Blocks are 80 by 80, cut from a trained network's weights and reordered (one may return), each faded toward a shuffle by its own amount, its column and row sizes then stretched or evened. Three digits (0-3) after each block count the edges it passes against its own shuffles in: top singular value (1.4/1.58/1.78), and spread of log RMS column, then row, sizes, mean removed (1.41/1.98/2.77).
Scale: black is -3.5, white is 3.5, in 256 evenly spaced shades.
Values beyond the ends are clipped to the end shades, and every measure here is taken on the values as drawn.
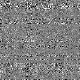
0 2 3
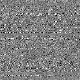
1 1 3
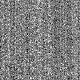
2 1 1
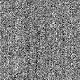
1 1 0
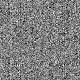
0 0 1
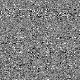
0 1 2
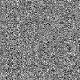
3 2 0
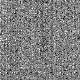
1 0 2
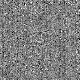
0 1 1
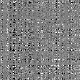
3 3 3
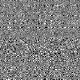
2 1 3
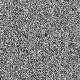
1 0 1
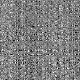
3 0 3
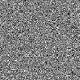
3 1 1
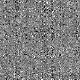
0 2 2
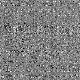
0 0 3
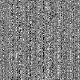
3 3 0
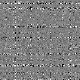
2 2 3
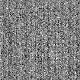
2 0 1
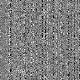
3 3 1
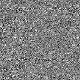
2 1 2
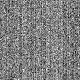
3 0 0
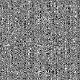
2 2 2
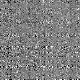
0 2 3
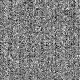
1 0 0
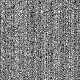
3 0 1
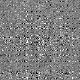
0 2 3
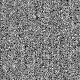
0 0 0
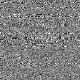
3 0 3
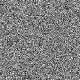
1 0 1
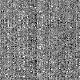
3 1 2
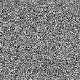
3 1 1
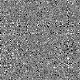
0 2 2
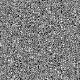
0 2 0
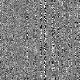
3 3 0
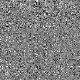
1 2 2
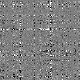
1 3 3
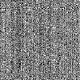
3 0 2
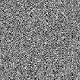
3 2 0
